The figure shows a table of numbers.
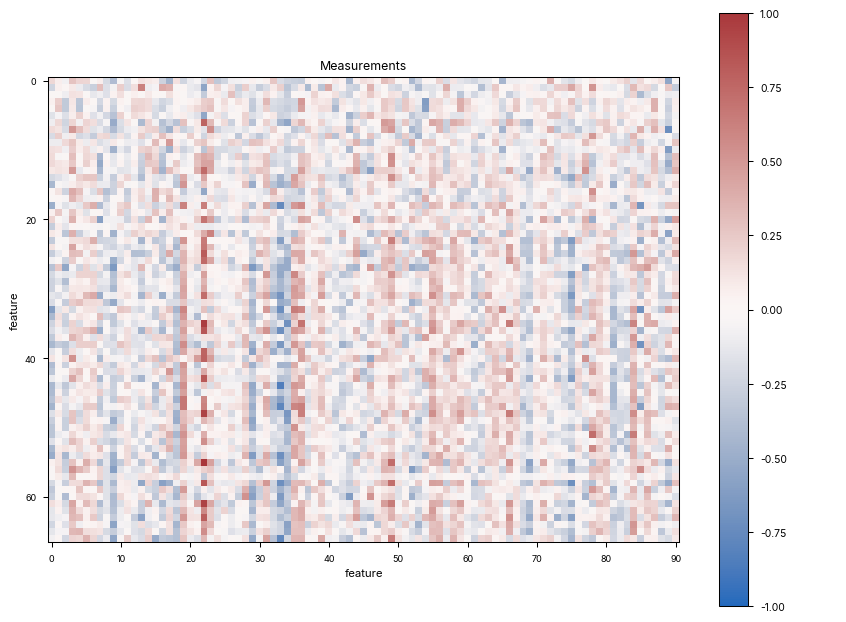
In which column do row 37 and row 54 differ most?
54
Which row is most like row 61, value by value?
55
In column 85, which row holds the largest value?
56
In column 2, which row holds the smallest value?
27
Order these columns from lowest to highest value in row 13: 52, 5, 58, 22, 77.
5, 58, 52, 77, 22
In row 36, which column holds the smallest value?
33
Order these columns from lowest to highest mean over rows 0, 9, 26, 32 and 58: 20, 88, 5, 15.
88, 20, 15, 5
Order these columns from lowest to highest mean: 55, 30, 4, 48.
30, 4, 48, 55
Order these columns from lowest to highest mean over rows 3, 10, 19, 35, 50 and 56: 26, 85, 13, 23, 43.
43, 26, 13, 85, 23
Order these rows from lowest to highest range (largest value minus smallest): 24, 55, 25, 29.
29, 24, 25, 55
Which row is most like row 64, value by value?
49
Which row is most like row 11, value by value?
12
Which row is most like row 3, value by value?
4
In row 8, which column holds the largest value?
78
